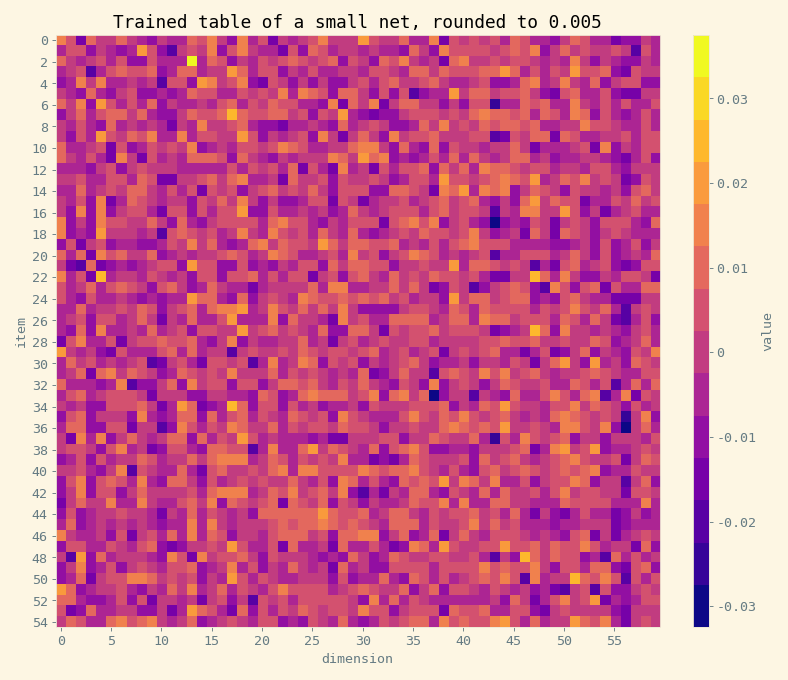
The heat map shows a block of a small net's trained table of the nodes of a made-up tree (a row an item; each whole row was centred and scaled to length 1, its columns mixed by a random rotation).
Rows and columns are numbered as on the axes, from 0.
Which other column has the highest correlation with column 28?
43
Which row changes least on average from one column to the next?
45
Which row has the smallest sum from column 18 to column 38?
8
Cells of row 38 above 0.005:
14
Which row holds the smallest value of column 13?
48
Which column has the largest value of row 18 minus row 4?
0
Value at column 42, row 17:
-0.01
